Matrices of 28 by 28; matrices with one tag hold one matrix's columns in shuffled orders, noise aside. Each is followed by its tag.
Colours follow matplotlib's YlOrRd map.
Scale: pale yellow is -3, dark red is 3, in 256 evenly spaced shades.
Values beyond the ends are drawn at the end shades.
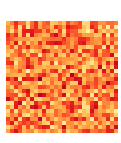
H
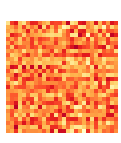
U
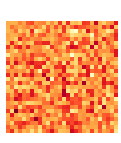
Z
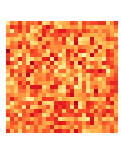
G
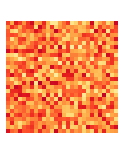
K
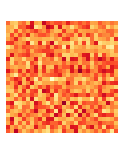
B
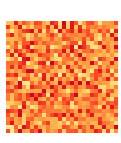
K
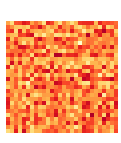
U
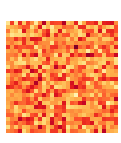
U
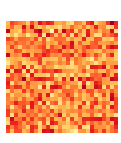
U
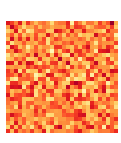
K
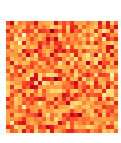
K
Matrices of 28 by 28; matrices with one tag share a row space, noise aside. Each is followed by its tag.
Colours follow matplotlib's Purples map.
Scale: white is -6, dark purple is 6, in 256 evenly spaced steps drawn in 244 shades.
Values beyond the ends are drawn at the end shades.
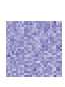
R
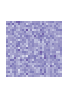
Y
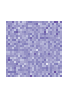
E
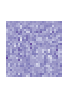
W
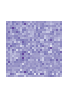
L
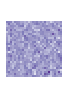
R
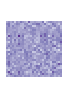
R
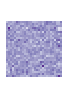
Y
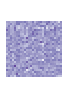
Y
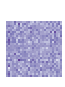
E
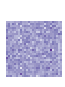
W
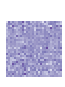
L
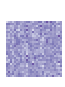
Y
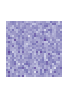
R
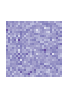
W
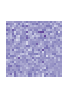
Y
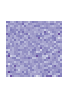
R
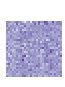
L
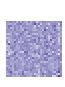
R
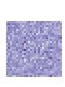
L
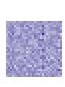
Y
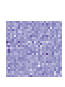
E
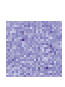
L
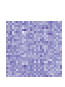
L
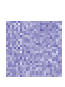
W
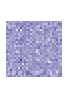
W
